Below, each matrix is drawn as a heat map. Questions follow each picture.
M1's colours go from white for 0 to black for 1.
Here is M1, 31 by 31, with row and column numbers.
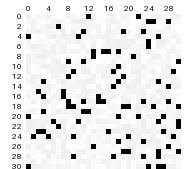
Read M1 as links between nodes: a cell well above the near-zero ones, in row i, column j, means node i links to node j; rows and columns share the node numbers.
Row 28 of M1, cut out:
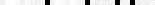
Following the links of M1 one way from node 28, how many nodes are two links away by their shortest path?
10
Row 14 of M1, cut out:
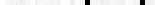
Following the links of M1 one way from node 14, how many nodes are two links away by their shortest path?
6
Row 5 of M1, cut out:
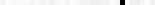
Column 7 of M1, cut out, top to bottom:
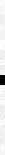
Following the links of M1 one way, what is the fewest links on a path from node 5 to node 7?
6
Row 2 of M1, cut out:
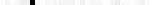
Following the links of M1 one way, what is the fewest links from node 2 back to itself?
6
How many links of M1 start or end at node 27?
7
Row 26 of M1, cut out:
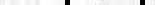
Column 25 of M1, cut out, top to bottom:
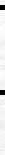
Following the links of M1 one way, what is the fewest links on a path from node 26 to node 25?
3
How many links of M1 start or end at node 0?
5
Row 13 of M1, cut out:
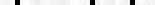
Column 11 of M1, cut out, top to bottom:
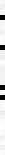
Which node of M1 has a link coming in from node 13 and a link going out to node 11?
node 3
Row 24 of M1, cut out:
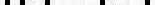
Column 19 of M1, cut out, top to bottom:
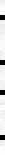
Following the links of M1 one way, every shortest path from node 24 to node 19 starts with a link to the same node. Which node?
node 20
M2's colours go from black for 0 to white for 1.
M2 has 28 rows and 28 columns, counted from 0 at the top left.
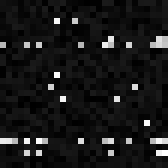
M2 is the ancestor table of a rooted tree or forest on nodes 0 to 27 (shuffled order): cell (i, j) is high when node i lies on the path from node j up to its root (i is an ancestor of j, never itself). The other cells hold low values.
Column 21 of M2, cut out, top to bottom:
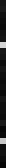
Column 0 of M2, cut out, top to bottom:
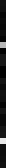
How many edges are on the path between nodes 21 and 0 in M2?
2
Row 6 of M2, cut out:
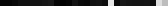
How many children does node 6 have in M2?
3
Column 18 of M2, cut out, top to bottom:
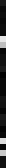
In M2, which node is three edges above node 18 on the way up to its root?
7
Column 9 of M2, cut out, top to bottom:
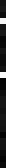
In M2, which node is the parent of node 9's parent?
3
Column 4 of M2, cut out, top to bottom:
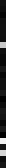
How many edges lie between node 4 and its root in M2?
3
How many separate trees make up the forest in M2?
8
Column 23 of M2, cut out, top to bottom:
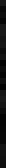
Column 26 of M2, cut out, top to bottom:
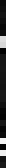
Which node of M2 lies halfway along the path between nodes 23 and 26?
25
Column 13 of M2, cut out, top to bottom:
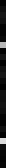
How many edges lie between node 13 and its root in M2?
2
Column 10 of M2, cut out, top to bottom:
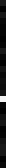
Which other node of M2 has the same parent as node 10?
19
